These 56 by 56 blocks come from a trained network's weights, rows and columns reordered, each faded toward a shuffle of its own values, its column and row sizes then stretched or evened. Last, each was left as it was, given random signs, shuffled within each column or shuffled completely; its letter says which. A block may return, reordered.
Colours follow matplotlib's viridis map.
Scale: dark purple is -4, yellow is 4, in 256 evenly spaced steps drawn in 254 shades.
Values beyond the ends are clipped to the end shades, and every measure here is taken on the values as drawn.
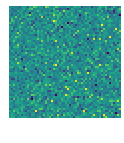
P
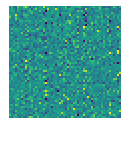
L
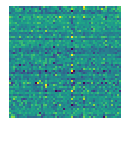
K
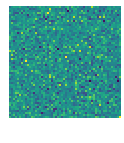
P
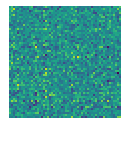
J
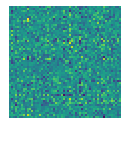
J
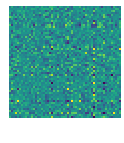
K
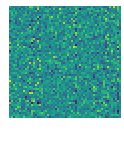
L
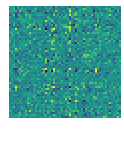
J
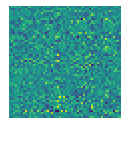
K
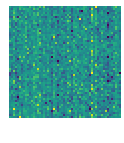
L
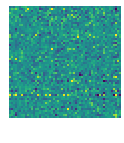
J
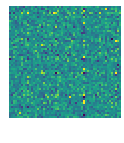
J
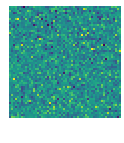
P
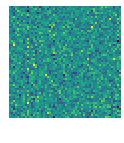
L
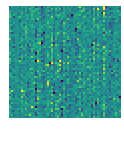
L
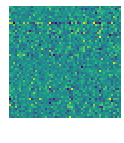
J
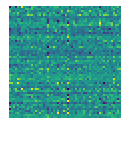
K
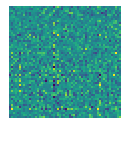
J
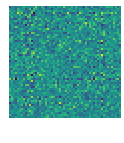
J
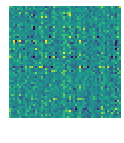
K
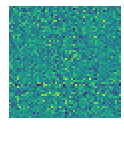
J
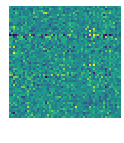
J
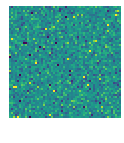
P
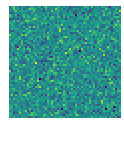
P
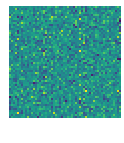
L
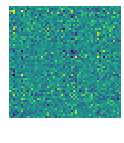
J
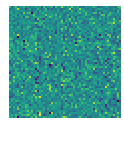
L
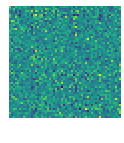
J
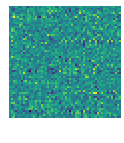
K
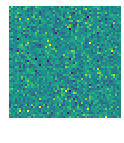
L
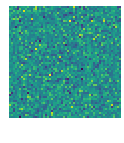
P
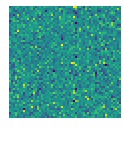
L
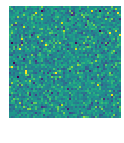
P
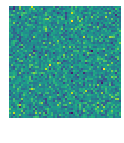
L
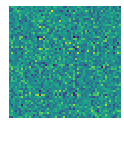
J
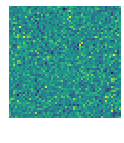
L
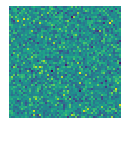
P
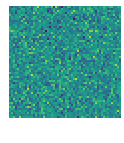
P
